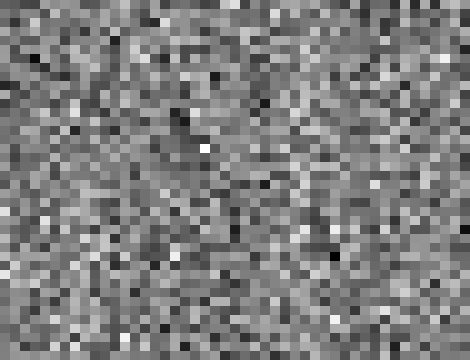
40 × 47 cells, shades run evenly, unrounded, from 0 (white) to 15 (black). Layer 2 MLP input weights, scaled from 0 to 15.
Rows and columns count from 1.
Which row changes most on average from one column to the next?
26
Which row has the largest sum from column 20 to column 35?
40
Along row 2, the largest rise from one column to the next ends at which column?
29
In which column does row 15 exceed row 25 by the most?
5
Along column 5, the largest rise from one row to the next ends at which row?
8
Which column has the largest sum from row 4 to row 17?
19
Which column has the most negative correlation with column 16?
11
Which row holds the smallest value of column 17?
3
